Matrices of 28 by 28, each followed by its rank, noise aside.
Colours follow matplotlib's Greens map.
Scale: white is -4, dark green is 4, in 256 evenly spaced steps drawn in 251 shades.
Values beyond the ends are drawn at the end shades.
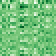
two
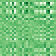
one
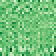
four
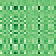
one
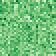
six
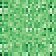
two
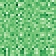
three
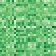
three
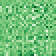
four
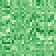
four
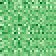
three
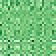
three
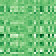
one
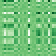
one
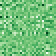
three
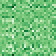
three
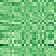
two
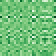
two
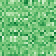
four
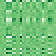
one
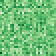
six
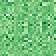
four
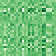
two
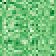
four
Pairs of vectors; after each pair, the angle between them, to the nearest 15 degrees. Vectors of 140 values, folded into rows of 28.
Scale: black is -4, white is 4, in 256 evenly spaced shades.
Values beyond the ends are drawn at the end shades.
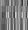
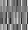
105 degrees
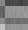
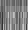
75 degrees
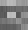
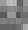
45 degrees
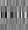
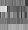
120 degrees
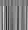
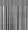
15 degrees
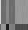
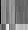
165 degrees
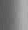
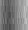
30 degrees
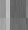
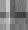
30 degrees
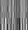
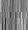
120 degrees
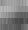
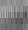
30 degrees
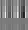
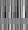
150 degrees
